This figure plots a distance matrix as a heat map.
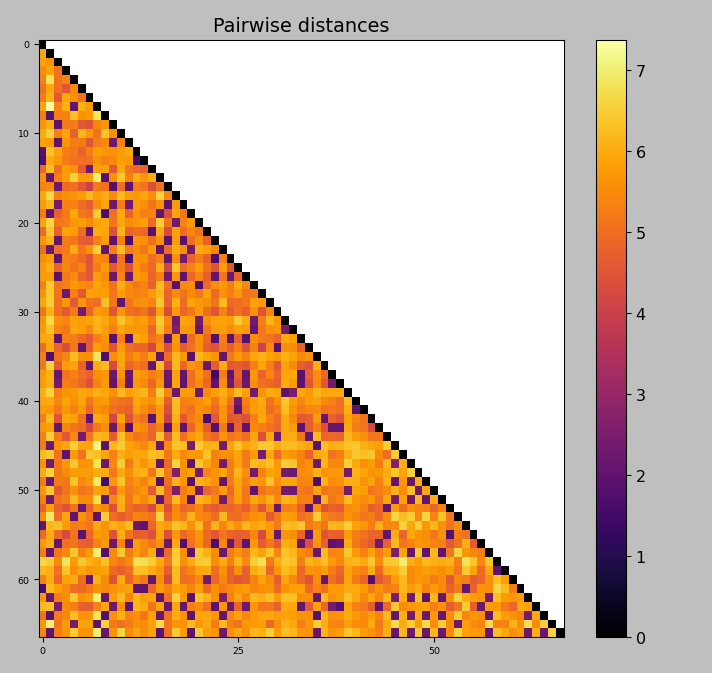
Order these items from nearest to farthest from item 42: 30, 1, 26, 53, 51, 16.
16, 26, 30, 53, 51, 1
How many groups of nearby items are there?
11
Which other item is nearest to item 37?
22
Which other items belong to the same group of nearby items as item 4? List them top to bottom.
7, 53, 65
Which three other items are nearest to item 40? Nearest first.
41, 25, 16
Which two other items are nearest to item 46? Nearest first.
3, 28
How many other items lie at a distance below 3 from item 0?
4
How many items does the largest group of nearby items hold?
14
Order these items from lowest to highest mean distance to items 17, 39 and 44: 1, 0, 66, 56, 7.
56, 0, 7, 66, 1
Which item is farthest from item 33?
54
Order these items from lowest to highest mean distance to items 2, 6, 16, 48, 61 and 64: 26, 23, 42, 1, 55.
26, 42, 23, 55, 1
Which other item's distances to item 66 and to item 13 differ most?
12
